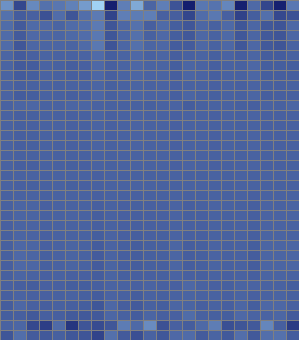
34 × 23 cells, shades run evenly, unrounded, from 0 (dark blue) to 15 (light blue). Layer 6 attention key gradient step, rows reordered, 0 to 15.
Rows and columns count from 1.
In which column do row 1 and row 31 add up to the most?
8
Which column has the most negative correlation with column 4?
21
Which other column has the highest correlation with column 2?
14
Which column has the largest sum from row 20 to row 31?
2
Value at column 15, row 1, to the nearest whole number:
0
